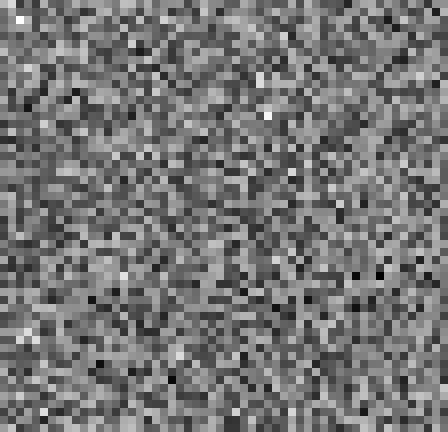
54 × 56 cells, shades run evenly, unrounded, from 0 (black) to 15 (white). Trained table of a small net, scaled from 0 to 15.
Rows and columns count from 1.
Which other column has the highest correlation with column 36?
50
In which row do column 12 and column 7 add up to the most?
34
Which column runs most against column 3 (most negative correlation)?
49
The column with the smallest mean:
29
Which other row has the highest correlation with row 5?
18
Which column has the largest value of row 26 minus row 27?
43
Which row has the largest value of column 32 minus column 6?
53
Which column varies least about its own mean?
25
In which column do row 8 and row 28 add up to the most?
19
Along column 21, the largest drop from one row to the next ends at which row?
4
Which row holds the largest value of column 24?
16
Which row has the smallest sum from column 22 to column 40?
38
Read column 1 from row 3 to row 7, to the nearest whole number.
6 7 5 8 11
